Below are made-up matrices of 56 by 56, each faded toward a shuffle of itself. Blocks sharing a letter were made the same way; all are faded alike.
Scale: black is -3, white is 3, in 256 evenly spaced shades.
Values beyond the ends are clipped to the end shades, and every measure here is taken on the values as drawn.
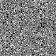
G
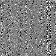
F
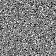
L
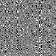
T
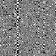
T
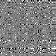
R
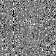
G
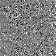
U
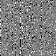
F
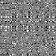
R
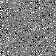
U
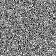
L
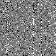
F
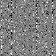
F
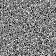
L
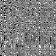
T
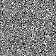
G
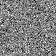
L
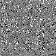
U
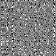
T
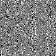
G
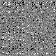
U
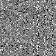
G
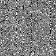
G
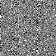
G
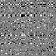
R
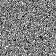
L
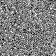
L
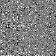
U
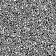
L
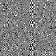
T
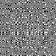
R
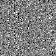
G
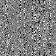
F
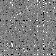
U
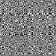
R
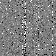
F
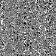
G
